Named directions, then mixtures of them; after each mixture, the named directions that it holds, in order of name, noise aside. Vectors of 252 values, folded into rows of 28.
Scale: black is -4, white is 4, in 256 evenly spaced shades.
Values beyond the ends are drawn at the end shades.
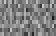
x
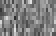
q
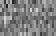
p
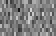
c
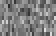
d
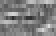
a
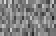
x.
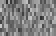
c, d.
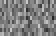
x.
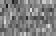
a, c, p.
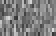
q.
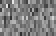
c, p, x.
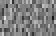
p, q, x.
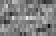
a, p.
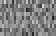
x.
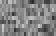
a, q, x.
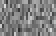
c, d.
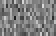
c, q, x.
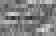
a.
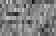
a, c, p.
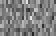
c, d, x.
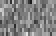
c, q, x.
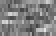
a, d.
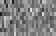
c, p, q.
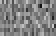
x.
